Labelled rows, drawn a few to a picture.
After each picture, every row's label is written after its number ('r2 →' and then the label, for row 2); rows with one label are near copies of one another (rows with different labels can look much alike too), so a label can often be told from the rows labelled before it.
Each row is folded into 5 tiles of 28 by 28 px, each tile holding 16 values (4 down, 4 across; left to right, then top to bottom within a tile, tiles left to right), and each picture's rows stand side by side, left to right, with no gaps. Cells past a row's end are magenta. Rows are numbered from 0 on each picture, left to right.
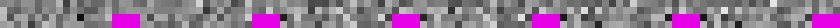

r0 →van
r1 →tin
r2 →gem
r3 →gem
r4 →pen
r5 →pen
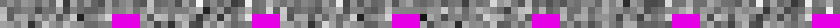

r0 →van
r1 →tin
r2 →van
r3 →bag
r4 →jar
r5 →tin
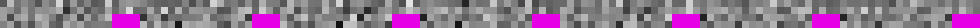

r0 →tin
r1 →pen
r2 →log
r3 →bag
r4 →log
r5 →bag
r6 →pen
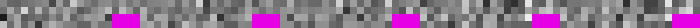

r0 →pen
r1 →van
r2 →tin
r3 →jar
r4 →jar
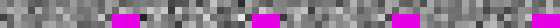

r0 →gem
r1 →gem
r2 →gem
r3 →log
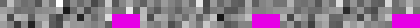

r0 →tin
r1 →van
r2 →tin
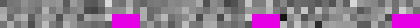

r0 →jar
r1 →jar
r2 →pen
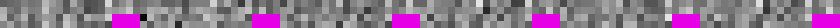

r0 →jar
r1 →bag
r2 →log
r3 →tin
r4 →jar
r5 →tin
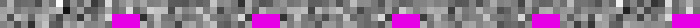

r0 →tin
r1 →gem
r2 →gem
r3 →gem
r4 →tin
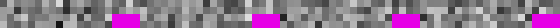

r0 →log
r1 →jar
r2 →bag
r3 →gem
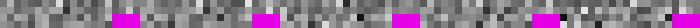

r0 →tin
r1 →tin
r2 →van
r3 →log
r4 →pen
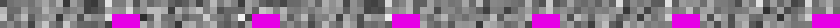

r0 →jar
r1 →gem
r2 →jar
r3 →log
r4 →tin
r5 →tin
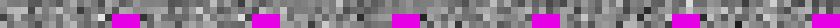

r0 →gem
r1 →gem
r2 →van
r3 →bag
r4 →log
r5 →bag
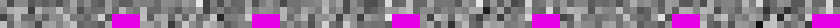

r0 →gem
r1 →van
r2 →jar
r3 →tin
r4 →gem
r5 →log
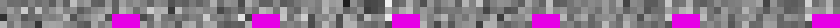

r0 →pen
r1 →gem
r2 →jar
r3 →log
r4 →jar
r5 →jar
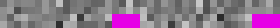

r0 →log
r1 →van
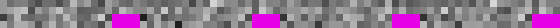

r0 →gem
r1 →pen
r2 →bag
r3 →pen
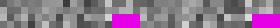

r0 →jar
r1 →jar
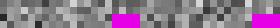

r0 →bag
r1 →tin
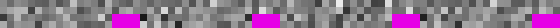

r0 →gem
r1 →pen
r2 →tin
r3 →pen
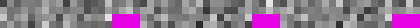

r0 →jar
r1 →log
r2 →log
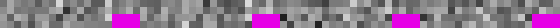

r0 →tin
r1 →jar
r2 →bag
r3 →gem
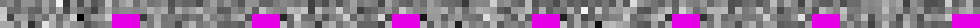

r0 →van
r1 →gem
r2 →gem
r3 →bag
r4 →pen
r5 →gem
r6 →jar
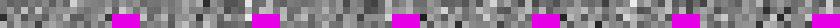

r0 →pen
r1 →jar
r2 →jar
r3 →bag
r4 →bag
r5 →log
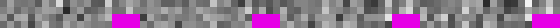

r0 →tin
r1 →bag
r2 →jar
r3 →jar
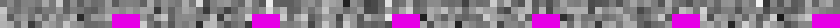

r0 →van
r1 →log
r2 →jar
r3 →bag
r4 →gem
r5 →van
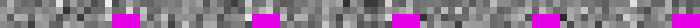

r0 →tin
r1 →jar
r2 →jar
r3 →pen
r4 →bag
